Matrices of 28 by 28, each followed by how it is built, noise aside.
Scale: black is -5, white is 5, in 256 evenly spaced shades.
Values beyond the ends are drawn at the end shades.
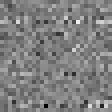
uneven rows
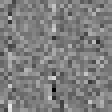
uneven columns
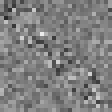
banded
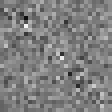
banded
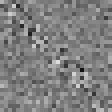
banded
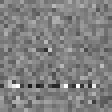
uneven rows
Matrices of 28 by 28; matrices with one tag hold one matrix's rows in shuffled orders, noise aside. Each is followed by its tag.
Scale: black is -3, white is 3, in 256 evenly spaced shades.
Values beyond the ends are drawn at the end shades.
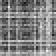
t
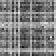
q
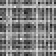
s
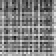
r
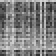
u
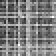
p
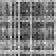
q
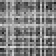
u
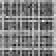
r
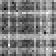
t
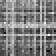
u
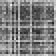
q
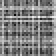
r
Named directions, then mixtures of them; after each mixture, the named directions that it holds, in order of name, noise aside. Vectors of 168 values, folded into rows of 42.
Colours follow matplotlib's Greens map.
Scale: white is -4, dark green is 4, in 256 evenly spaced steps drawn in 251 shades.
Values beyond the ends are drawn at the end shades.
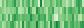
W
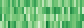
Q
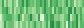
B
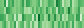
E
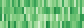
Q.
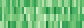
Q.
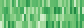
B, Q.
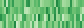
E, Q.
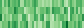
B, Q.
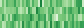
W.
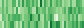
B, W.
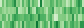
W.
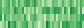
Q.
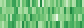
Q, W.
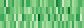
E.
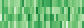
B, Q.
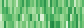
B.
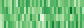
B, Q.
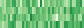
Q, W.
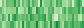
W.
